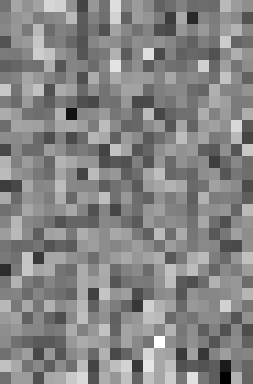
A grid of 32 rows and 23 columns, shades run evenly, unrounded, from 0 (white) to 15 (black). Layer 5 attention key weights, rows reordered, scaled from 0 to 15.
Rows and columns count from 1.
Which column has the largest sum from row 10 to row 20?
13
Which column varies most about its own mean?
21
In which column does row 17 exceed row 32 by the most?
18
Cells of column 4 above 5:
28
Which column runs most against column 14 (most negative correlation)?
17
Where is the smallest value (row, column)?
29, 15
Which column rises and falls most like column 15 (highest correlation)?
8
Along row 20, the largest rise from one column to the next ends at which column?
16
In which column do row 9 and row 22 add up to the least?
3
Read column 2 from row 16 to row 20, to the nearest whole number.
11 9 8 4 4
